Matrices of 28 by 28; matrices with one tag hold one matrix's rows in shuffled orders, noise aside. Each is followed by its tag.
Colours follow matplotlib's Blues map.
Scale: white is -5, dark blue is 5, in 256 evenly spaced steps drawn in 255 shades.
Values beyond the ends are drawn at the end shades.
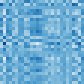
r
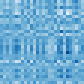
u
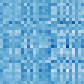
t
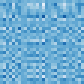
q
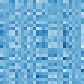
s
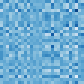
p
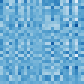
p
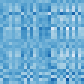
t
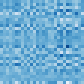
u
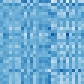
t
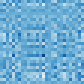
q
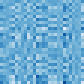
s
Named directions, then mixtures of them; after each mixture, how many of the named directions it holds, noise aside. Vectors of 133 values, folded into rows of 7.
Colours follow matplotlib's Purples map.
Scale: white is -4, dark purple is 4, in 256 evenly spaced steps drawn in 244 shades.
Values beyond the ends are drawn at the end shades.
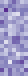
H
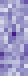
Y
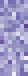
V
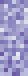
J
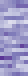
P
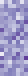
two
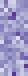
two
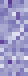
three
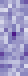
one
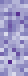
three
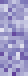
three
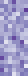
four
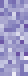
one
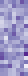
three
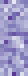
three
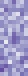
two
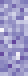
three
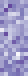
two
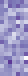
four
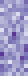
two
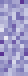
three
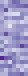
two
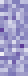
four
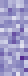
four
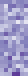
two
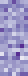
four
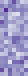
one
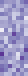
three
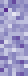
three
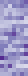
two
